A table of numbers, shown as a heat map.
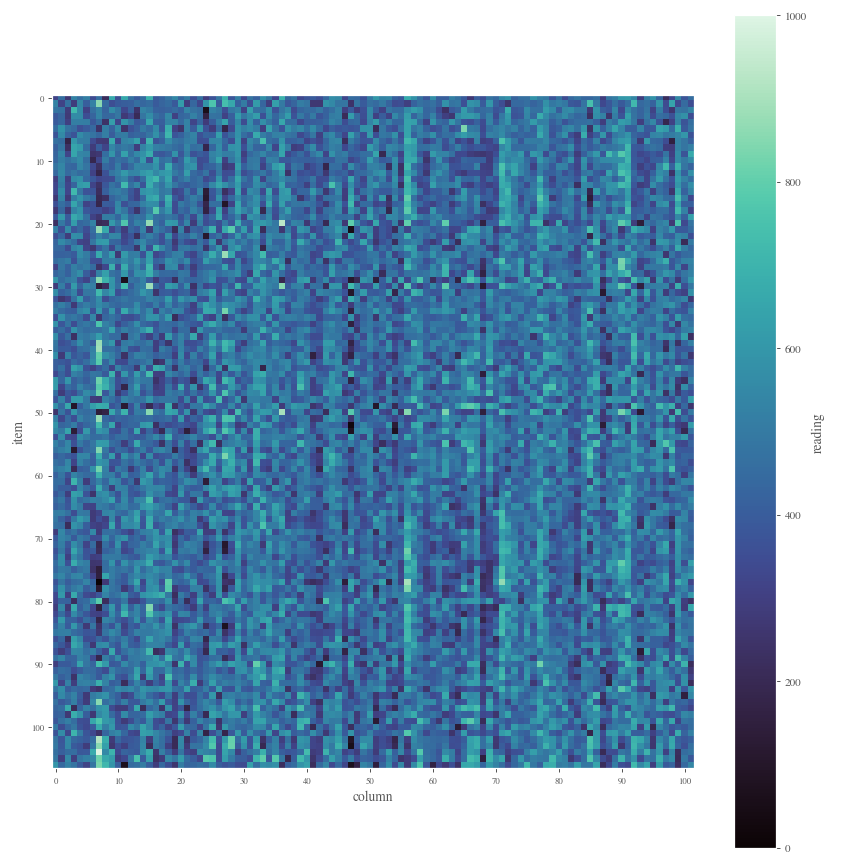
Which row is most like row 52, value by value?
31
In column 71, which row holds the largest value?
77
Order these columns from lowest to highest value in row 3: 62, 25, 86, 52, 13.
13, 62, 52, 25, 86
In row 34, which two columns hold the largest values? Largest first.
27, 85
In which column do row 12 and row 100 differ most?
7
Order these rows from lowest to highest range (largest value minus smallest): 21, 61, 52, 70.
70, 61, 52, 21
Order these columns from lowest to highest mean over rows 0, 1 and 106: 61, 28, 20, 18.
61, 18, 28, 20
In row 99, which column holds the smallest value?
51
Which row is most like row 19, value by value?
48
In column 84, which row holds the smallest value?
100
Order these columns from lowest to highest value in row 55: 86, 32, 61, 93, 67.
61, 93, 67, 32, 86
